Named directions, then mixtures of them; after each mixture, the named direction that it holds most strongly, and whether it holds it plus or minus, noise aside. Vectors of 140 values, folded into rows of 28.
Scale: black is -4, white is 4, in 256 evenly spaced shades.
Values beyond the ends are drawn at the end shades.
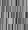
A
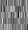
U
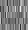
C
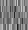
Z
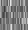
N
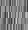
A, minus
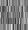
N, plus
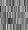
A, minus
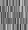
C, plus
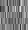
C, plus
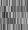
N, plus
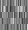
U, minus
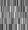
Z, minus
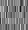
C, minus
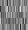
C, plus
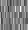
C, plus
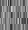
N, minus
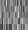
Z, minus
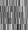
Z, plus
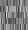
C, plus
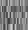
N, plus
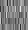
C, plus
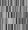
A, plus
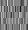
C, minus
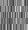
A, minus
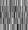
Z, plus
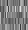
C, plus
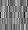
C, minus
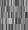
A, plus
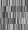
N, plus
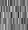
U, plus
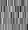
U, plus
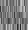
Z, plus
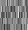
U, minus
